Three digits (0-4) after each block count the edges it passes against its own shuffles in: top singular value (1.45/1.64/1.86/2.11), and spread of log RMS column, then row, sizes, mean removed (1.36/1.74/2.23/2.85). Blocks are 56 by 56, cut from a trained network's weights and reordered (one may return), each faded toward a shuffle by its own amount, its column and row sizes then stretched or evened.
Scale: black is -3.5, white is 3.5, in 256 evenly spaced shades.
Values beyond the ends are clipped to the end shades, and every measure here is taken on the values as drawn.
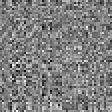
4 3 2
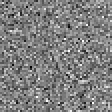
0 1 1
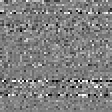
3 0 4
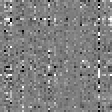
2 4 2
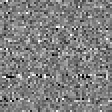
0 1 3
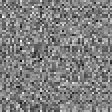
4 0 1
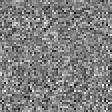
3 0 3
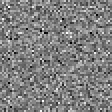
2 0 0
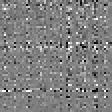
0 4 4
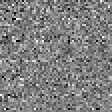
0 1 3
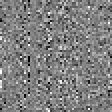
2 4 0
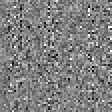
0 3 1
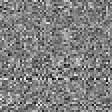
4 0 2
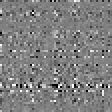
3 3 4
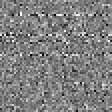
3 1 3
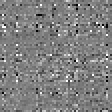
1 3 4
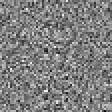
3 0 0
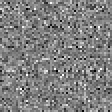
2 1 2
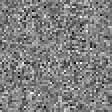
0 1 0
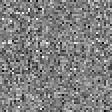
0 2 1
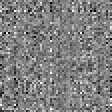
2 3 2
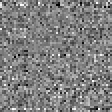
2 1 3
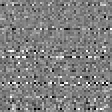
4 1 4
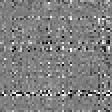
3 3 4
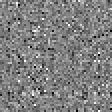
0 2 0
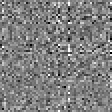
3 2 3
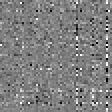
2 3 2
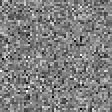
2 2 1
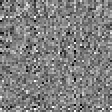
3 2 2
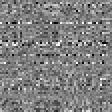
4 1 4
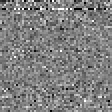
3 0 3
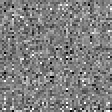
1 2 2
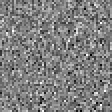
2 2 1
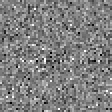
0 0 1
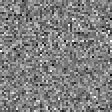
0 0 1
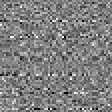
4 0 3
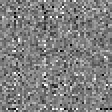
2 2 2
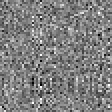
3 3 0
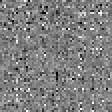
0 3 3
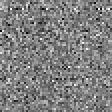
0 0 2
